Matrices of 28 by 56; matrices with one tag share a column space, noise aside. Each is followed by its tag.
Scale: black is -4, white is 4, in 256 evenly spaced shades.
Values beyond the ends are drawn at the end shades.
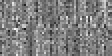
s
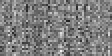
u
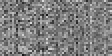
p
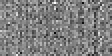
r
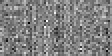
u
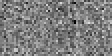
r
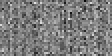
r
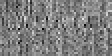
s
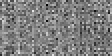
p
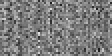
r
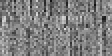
s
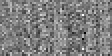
p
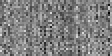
u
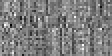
s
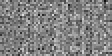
p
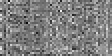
p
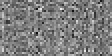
r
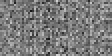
r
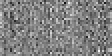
r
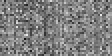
p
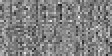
u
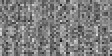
u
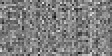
r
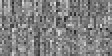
s
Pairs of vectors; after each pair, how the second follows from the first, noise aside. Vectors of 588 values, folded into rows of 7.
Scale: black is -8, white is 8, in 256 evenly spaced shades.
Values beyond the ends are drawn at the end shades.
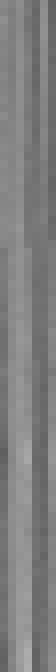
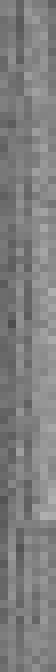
wrapped around.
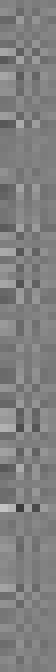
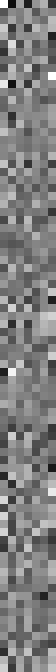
wrapped around, scaled up.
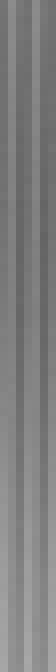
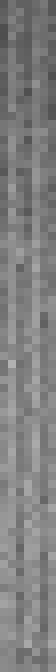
reversed, negated.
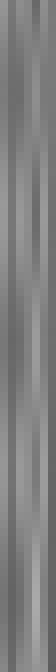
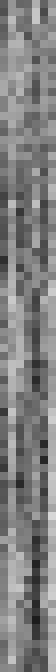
negated, scaled up.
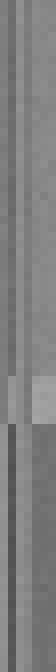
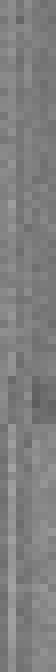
negated, shrunk.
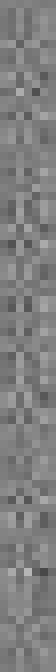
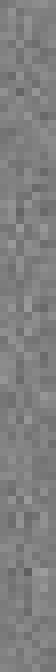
negated, shrunk.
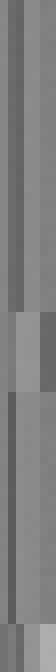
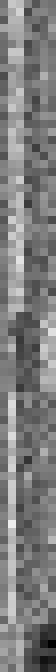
negated, scaled up.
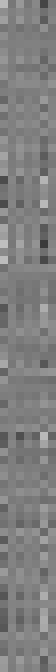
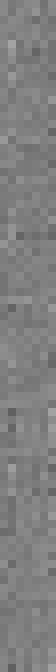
reversed, shrunk.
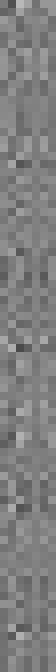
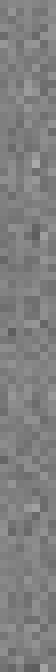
reversed, negated, shrunk.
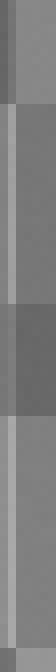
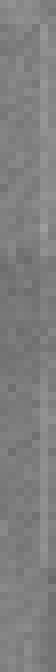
reversed, shrunk.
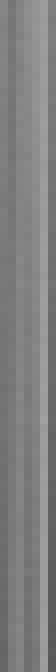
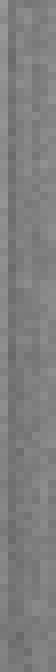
reversed, negated, shrunk.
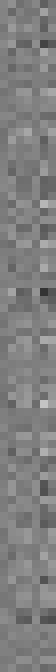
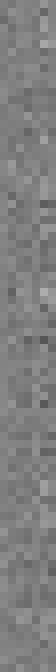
negated, shrunk.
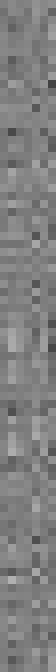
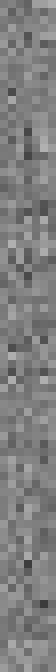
wrapped around.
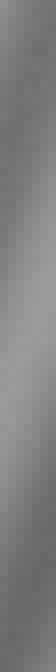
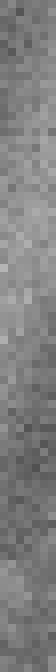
wrapped around.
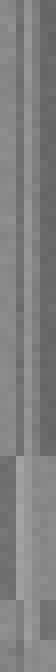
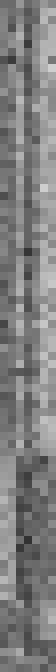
negated, scaled up.
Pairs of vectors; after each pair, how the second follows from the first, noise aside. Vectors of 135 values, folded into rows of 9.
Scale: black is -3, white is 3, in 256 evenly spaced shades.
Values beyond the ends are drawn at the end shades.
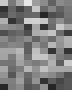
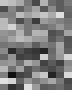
wrapped around.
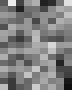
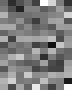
sign-scrambled.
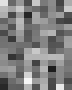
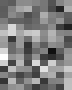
wrapped around.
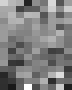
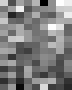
reversed, negated.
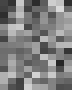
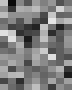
wrapped around.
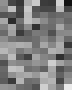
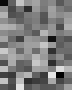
wrapped around.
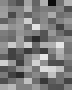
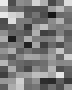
wrapped around.
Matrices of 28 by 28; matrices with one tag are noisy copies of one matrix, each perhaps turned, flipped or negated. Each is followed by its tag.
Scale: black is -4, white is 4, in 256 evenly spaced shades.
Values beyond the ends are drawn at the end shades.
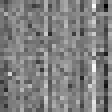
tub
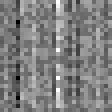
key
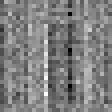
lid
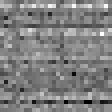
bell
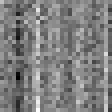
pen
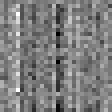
key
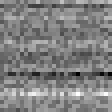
pen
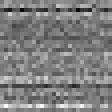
bell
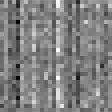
key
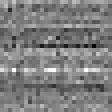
lid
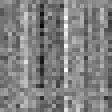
lid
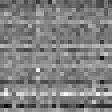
tub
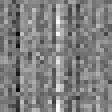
key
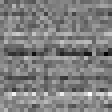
key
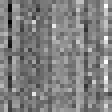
bell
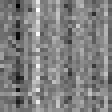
pen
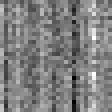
pen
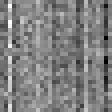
bell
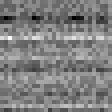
pen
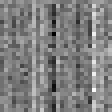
key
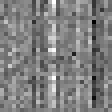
key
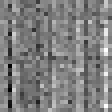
bell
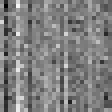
tub
